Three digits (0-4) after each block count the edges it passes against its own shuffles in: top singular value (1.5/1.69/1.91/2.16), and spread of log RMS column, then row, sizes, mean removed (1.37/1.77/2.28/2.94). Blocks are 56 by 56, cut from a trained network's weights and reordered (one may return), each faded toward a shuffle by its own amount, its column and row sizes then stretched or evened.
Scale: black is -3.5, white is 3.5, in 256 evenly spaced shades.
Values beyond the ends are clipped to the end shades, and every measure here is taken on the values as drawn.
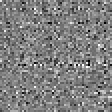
2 2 3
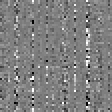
1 4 1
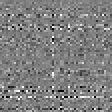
3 1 4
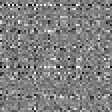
3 2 4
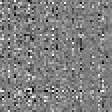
1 4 2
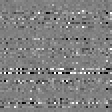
3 0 4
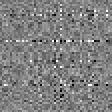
3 2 2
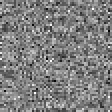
3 0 0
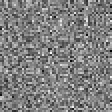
4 2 0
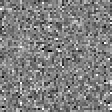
0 2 0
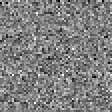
0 0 2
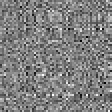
4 2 1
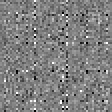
2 3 2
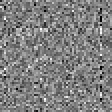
2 2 0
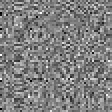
4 2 1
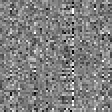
3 3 0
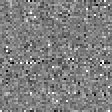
0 1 2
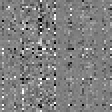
2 4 2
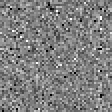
0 1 0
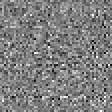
3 0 3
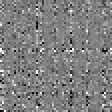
0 4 2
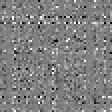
1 3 3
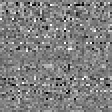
2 0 4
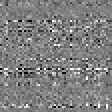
4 2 4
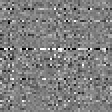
4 2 3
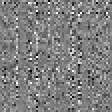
2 4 1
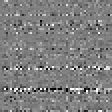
3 2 4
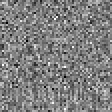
2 1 0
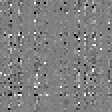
1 4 2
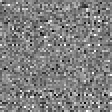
0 0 3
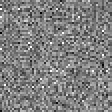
3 0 0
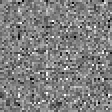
0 1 2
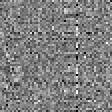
4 2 1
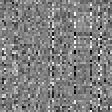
4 4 1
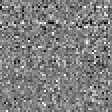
2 2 2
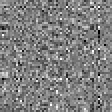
3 3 1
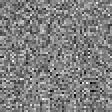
2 1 1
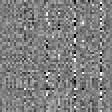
4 3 0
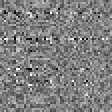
3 1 2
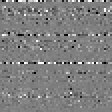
2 0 4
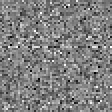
2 0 1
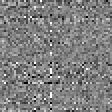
2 2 3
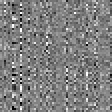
4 4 0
